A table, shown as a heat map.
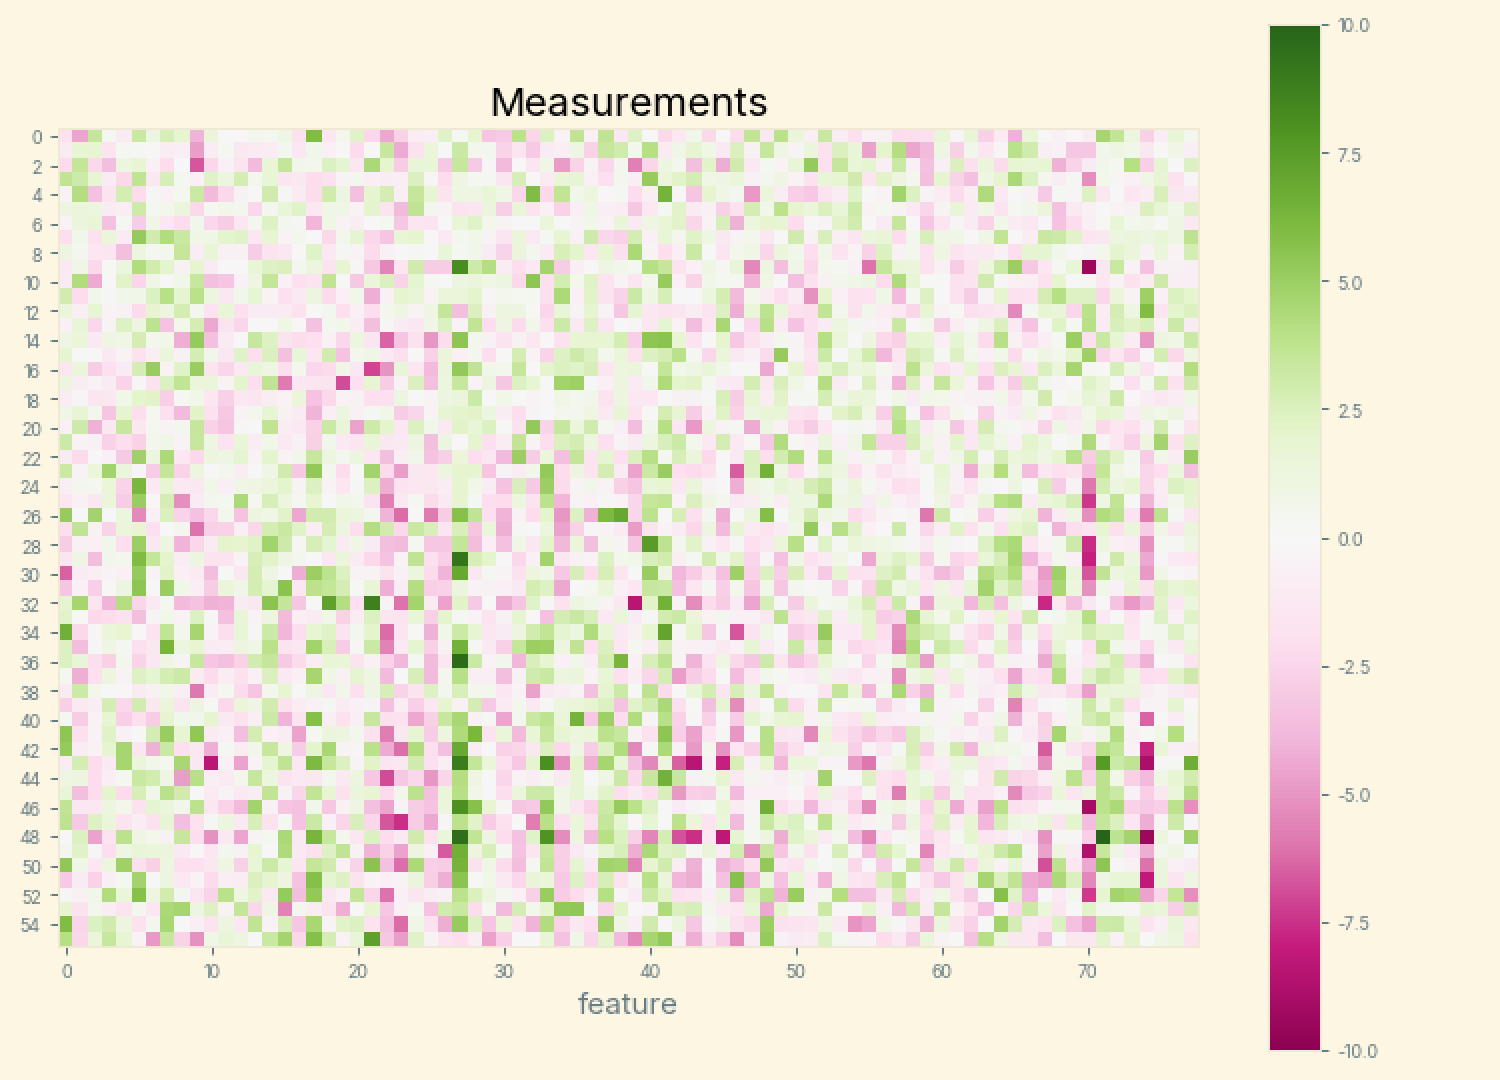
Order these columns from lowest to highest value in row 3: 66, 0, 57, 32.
32, 57, 66, 0
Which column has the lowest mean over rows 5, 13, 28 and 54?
23
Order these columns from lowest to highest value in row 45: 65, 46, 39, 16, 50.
65, 46, 16, 39, 50
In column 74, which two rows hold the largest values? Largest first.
12, 11
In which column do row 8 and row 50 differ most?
39
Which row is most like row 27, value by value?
2
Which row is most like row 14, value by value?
44
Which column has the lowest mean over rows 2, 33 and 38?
9
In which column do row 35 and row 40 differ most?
24
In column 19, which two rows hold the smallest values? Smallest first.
17, 53
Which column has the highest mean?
27
